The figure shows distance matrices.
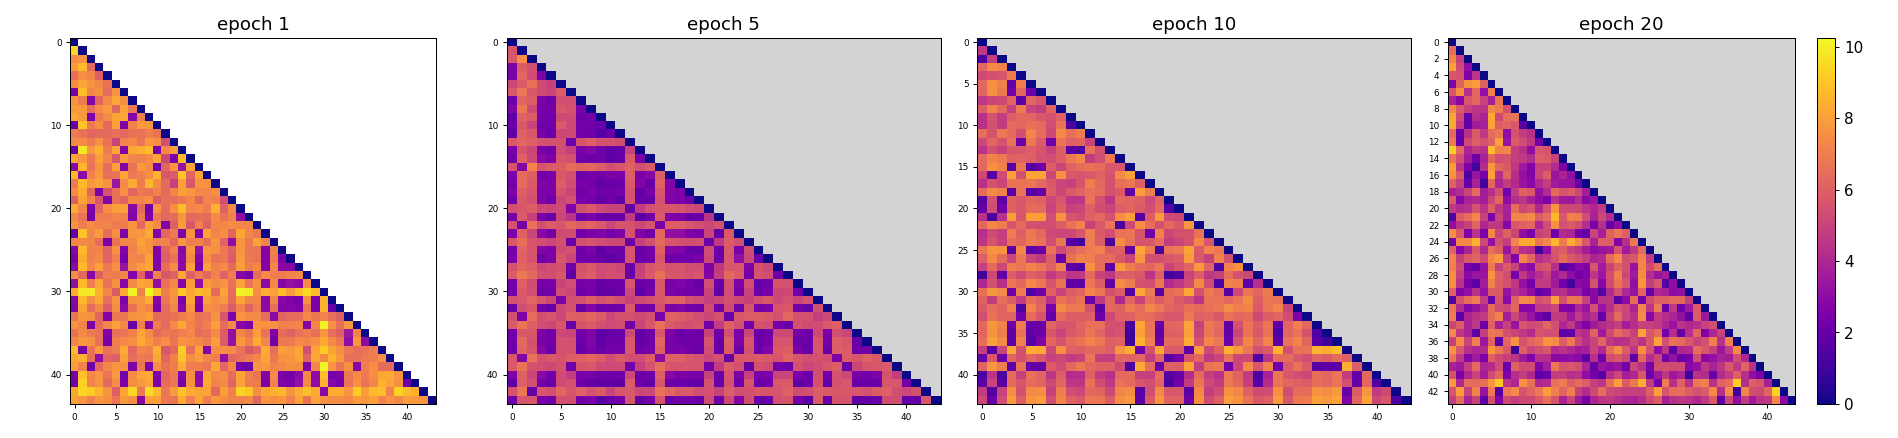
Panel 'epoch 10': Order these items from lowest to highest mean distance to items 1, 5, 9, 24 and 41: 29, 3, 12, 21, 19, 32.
29, 19, 21, 3, 12, 32
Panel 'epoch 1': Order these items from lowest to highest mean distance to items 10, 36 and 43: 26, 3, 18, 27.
26, 27, 18, 3
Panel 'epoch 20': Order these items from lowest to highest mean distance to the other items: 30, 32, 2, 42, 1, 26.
30, 2, 32, 1, 26, 42
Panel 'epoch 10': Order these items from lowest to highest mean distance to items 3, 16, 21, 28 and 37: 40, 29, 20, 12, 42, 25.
42, 40, 20, 29, 12, 25
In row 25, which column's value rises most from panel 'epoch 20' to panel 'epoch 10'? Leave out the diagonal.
11
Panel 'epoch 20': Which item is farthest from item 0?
13
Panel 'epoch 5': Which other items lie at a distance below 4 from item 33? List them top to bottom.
1, 15, 22, 38
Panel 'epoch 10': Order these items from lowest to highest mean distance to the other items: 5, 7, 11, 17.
7, 5, 17, 11
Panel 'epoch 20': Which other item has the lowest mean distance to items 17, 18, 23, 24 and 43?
4
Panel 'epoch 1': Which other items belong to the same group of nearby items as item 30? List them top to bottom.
42
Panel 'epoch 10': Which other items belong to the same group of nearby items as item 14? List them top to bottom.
22
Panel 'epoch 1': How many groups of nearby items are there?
10
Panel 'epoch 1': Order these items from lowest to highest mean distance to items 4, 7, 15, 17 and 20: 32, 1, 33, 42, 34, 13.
34, 32, 33, 13, 1, 42
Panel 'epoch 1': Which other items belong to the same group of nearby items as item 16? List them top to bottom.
1, 37
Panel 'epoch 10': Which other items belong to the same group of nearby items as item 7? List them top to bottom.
4, 12, 32, 33
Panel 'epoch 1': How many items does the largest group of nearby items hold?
14
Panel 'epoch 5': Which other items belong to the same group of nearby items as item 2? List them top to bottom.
42
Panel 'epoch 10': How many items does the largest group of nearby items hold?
11
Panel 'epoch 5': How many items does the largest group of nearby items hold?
27
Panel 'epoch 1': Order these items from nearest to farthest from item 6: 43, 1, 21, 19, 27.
27, 19, 21, 43, 1
